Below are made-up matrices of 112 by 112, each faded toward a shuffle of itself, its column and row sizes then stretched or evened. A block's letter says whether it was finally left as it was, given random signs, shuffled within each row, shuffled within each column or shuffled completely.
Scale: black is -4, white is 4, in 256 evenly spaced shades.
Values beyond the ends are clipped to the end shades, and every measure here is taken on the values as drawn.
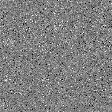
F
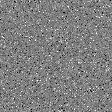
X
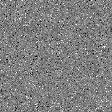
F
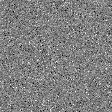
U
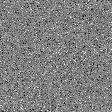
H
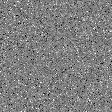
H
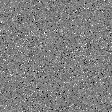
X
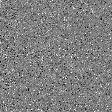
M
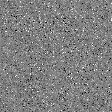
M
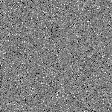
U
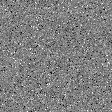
H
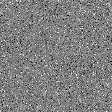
U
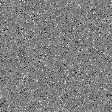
U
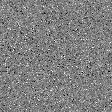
H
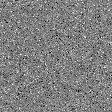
H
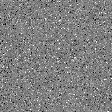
F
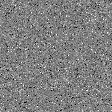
X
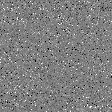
X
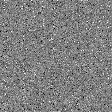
U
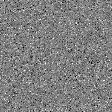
M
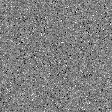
U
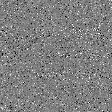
F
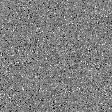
X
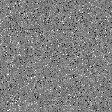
F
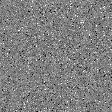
U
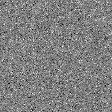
M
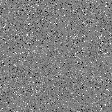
M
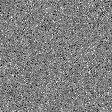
H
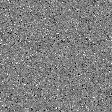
X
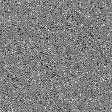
X
